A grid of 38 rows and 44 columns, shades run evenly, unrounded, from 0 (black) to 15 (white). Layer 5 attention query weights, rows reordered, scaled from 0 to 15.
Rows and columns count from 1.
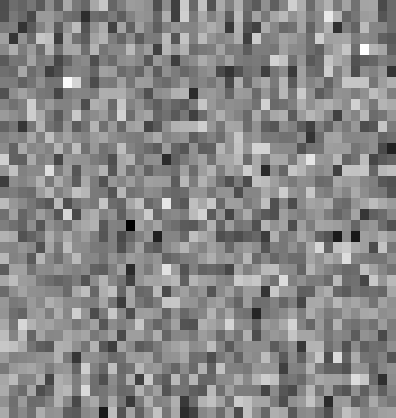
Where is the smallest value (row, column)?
21, 15
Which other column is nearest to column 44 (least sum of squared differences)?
2
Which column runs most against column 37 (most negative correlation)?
20
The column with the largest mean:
23
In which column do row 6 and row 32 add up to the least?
13
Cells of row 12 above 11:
2
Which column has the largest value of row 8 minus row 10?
8
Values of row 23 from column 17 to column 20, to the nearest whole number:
6 5 8 9
